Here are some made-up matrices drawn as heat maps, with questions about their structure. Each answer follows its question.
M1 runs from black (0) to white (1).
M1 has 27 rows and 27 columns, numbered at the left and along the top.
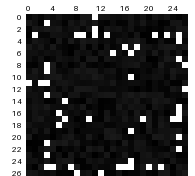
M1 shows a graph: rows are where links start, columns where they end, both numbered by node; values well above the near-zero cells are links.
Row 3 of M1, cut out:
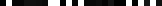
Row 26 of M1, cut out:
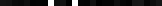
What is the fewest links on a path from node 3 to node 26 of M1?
2
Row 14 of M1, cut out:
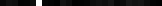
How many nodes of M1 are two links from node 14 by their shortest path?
1
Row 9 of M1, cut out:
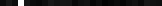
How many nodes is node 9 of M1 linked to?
1
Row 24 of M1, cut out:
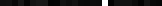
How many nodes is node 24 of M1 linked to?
1
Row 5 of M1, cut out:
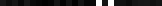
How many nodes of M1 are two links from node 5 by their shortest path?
1
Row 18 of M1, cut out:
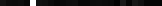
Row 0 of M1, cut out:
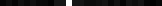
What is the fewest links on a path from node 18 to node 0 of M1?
6
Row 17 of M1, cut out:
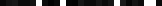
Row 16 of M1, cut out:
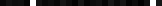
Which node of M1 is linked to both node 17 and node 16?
node 25
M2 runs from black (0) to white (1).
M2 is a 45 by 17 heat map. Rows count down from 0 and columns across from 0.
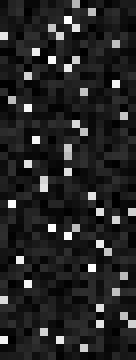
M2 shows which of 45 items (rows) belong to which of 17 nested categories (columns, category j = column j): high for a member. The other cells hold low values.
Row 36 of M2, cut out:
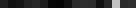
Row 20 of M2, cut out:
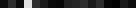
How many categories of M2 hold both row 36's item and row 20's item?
0
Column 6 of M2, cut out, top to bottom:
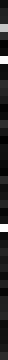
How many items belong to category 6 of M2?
3
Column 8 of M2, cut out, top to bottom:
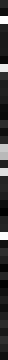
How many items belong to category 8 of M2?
6
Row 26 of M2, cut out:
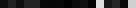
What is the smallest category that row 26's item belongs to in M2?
16
